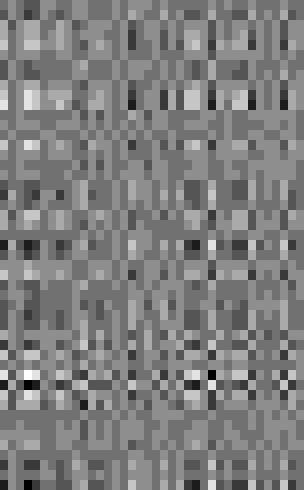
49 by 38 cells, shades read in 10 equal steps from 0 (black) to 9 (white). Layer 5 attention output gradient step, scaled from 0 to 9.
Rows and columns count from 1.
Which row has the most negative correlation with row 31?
34
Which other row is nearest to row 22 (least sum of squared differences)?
36
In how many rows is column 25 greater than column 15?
23
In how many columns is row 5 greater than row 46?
25
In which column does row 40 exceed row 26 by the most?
4
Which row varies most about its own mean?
38
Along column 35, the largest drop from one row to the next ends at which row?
39
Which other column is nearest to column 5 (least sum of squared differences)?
1
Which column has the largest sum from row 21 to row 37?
11
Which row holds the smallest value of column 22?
31
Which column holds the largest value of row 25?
27
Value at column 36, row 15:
3
